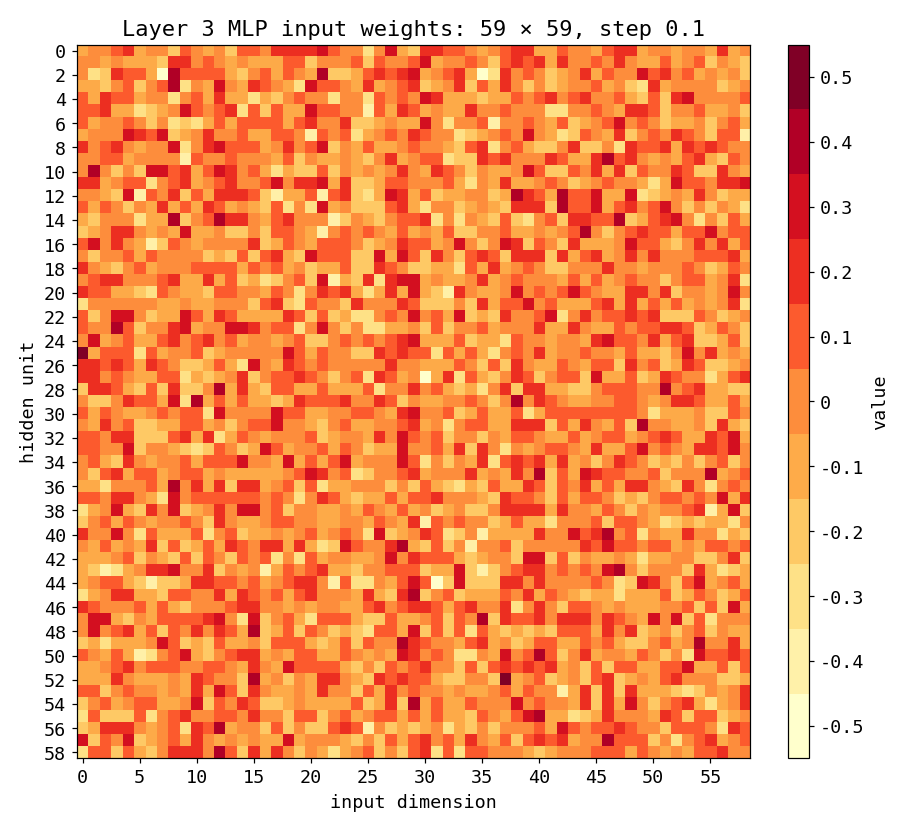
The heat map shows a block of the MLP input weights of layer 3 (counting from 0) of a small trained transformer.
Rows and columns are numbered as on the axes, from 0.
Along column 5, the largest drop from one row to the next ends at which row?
12
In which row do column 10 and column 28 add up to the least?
6
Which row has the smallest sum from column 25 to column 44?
56
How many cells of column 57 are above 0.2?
5
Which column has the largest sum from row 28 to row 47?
40
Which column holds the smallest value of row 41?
34
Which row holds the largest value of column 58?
11
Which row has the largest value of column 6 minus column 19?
10
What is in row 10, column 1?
0.4
